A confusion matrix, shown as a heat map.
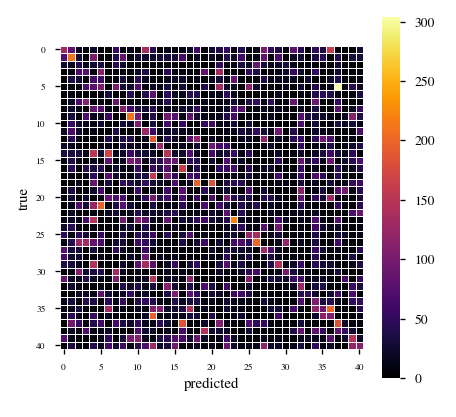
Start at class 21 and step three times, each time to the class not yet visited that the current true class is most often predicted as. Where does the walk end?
16
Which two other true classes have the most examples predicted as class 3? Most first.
26, 7
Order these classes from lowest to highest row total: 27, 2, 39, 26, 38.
2, 27, 38, 39, 26
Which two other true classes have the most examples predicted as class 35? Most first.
36, 12
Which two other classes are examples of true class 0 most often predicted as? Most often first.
36, 11
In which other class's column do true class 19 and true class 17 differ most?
12
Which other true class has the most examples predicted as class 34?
35
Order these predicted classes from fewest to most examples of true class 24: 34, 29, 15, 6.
6, 15, 34, 29
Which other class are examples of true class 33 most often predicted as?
15
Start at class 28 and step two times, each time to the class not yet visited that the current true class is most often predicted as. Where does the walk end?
29
